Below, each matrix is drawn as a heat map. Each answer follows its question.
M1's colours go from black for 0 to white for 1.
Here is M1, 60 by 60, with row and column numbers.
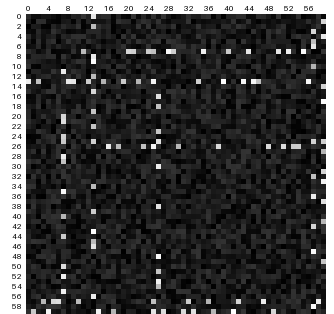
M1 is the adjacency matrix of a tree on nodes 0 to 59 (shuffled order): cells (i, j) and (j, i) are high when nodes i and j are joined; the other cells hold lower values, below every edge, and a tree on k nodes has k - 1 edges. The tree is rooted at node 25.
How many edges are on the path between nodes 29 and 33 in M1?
4
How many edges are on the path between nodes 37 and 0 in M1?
4
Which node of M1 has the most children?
13
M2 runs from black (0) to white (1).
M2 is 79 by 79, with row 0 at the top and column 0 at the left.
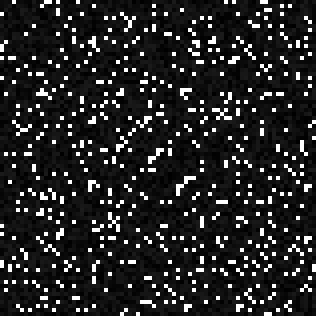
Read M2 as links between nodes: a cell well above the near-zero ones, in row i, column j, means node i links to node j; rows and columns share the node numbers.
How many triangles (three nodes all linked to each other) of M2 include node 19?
2
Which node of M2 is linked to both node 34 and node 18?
node 9
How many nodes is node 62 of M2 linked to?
11
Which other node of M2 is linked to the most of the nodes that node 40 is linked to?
node 25
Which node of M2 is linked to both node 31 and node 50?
node 4
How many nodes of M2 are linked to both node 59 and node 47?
2
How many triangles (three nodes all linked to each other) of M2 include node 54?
4
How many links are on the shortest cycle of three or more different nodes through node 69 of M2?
4
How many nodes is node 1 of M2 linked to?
5
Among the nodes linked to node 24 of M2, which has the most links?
node 65
